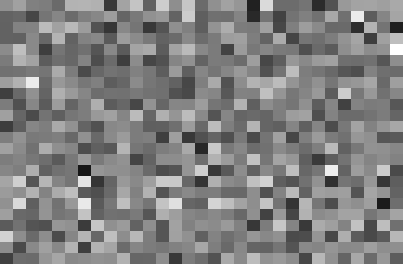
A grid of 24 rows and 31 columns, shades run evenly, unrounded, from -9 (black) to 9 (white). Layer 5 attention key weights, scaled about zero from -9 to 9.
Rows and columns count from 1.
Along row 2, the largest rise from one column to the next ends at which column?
28
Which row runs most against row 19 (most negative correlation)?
16
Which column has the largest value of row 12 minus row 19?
30
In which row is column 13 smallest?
13
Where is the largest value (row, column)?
5, 31
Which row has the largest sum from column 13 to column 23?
19
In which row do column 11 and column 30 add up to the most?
1
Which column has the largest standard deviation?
7
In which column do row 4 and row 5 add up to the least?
4
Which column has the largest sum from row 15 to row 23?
14
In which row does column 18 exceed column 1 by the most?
24
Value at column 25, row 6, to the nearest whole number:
2
